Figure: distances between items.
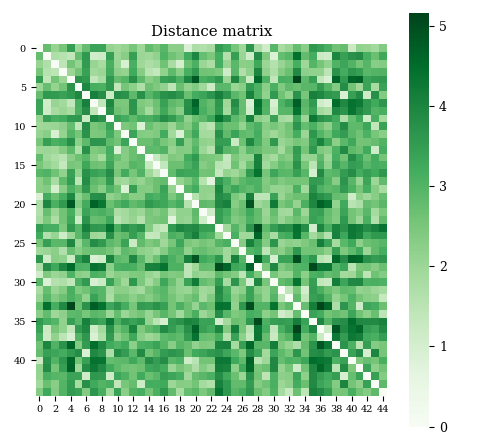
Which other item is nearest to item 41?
33
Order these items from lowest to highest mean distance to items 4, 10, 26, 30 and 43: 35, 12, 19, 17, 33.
17, 19, 12, 35, 33
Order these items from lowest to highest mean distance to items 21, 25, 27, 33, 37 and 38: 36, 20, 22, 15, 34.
22, 34, 15, 20, 36
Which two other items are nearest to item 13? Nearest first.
10, 43
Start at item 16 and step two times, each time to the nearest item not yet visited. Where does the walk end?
23
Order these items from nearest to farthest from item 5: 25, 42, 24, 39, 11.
25, 11, 24, 42, 39
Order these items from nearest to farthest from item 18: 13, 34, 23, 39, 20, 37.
34, 13, 37, 20, 39, 23
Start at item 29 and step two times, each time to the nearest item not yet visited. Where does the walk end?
19
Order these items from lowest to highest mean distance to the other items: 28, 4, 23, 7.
7, 4, 28, 23
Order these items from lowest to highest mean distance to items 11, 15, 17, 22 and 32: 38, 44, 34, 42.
34, 44, 38, 42
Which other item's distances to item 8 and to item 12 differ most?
27
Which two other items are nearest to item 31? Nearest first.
34, 32
